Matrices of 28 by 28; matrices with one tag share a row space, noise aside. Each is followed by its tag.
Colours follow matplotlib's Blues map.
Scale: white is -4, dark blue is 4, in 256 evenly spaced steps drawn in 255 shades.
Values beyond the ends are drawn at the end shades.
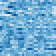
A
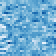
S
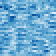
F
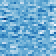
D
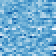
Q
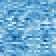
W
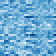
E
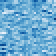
S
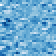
S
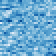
A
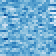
D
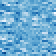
S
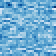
A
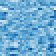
D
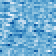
A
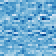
Q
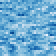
F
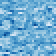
A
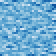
Q
